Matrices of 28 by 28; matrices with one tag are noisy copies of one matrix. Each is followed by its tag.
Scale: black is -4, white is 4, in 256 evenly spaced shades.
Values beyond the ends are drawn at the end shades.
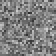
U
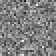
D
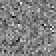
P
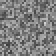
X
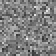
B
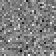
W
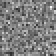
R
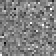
D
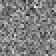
B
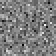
P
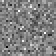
D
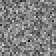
D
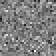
D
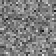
U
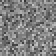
U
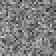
D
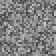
X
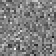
B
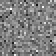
X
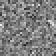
U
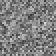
X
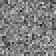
W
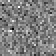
P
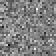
B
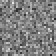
R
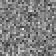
X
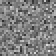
P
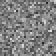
X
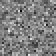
X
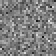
B
